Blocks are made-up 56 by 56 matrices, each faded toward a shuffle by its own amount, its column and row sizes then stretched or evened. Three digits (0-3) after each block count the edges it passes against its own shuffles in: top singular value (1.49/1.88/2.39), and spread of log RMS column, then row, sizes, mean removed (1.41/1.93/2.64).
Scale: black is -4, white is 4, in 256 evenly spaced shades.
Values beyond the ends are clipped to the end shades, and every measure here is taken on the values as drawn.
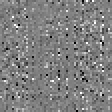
0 3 1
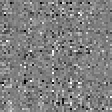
1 2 2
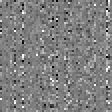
0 3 0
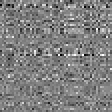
3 0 3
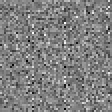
0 2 0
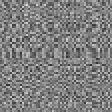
3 2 2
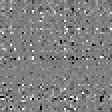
1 2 3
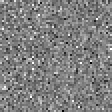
0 0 0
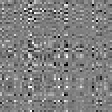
3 3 3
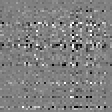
2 2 3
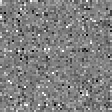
0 1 1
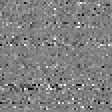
0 0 3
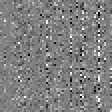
1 3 0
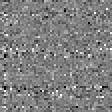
1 1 2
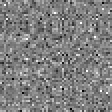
2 0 1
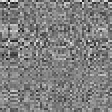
3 1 3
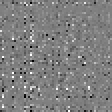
1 2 2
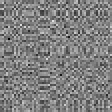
3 1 1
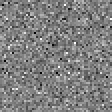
0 0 1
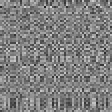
3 1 3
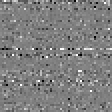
1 1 3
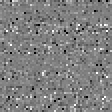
0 0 2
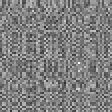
3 1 0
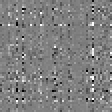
2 3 2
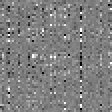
2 3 1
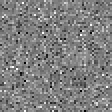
1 1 0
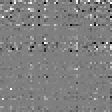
1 2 3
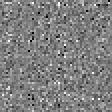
0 2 1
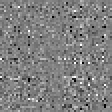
0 2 2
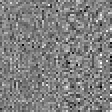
2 2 0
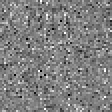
0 1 0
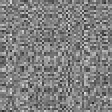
3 2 0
